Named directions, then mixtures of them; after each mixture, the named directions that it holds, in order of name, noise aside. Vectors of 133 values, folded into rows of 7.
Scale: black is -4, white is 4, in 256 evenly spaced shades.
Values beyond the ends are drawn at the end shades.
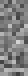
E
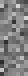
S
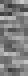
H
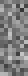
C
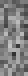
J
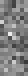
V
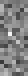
C, E, V.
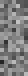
E, J, S.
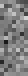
C, S.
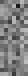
C, S, V.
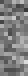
H, V.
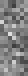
V.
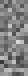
E.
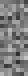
C, E, H.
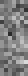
H, J, V.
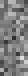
C, S, V.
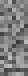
E.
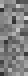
S.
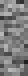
H.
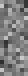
C, S.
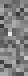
C, E, V.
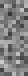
C, S.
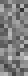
C.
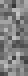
C, E, V.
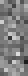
C, V.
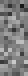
E, H, J.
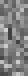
C, E.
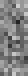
C, J, V.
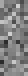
S, V.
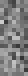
J, V.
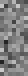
E, S.
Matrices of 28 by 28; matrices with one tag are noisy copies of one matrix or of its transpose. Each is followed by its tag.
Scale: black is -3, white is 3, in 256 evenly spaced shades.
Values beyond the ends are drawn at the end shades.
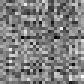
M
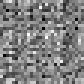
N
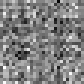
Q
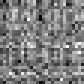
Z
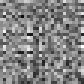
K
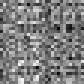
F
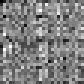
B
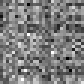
F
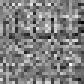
K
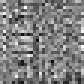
K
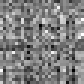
F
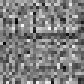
K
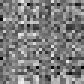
F
